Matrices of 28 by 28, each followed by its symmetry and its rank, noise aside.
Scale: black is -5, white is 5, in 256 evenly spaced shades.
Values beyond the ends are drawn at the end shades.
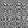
antisymmetric, rank two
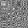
symmetric, rank three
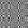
no symmetry, rank one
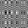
no symmetry, rank one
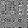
no symmetry, rank three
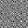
symmetric, rank two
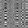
no symmetry, rank one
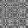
symmetric, rank two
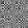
symmetric, rank two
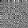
no symmetry, rank two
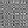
antisymmetric, rank two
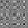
symmetric, rank one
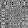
no symmetry, rank three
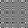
no symmetry, rank one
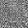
no symmetry, rank three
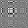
symmetric, rank one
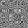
symmetric, rank three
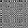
symmetric, rank one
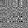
no symmetry, rank two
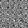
no symmetry, rank three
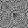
symmetric, rank three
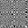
no symmetry, rank two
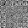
symmetric, rank three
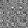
no symmetry, rank three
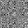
symmetric, rank three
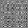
no symmetry, rank three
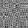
antisymmetric, rank two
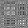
symmetric, rank one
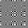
symmetric, rank one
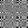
symmetric, rank one
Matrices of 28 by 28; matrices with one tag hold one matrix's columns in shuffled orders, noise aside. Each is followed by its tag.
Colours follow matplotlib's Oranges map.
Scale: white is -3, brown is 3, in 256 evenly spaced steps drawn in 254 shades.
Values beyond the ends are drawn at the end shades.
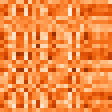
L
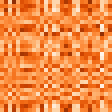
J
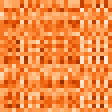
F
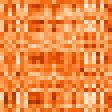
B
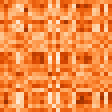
B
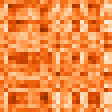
B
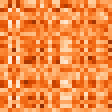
F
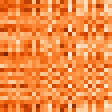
J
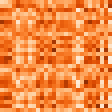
F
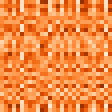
J
